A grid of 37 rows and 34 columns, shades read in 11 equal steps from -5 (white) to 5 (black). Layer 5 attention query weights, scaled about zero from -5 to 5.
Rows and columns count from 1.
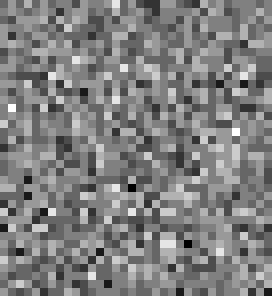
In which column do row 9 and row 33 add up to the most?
12
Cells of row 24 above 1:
3
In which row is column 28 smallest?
32
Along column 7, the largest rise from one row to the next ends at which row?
28
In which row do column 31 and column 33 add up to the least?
35
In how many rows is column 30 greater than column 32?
10
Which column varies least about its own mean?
27
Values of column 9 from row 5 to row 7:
1 -2 -1
